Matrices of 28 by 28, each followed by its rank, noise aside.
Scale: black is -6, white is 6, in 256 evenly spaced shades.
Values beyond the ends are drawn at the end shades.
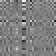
two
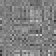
three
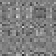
three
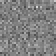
six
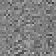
six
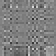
two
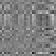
two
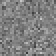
eight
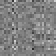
three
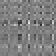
two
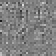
six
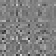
three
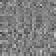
six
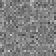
eight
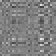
two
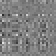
two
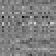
three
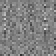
four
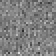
eight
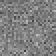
eight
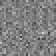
six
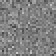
eight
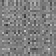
four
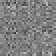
four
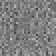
four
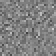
eight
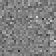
eight
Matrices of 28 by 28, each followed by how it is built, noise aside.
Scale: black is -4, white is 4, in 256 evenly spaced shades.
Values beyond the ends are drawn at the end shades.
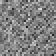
Hankel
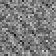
Toeplitz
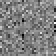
uneven columns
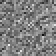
repeating rows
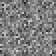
repeating rows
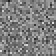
blocks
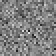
Toeplitz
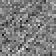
Hankel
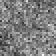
smooth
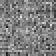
blocks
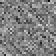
Toeplitz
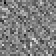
Toeplitz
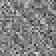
Toeplitz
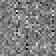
uneven columns
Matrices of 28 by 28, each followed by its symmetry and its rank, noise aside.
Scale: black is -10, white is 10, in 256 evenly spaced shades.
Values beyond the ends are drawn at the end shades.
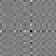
symmetric, rank one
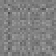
no symmetry, rank two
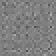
symmetric, rank three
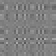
no symmetry, rank one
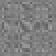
antisymmetric, rank two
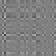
no symmetry, rank one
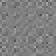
symmetric, rank two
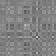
symmetric, rank two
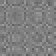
symmetric, rank two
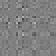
symmetric, rank two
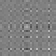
symmetric, rank one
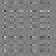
no symmetry, rank one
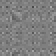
no symmetry, rank three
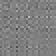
antisymmetric, rank two
